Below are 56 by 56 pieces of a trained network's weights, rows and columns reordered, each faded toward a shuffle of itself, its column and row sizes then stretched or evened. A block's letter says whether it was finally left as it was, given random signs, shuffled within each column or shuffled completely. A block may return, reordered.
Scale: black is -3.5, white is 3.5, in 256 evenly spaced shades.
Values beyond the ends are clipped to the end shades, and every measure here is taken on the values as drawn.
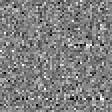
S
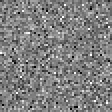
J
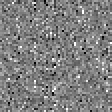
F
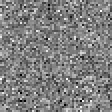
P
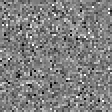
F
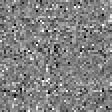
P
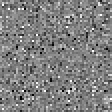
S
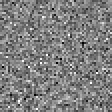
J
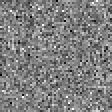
J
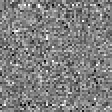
S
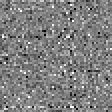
S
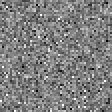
J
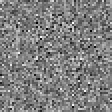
P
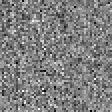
F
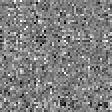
S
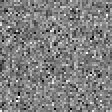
F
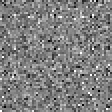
S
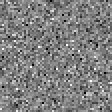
J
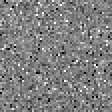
J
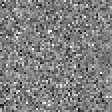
F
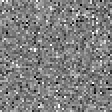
F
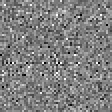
S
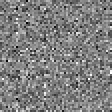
S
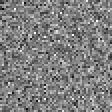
J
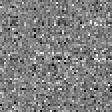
S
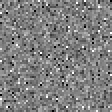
F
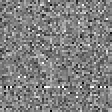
S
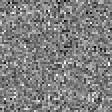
P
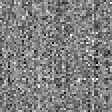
S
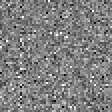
F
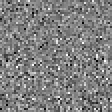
S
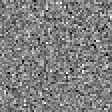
J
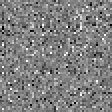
S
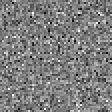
P
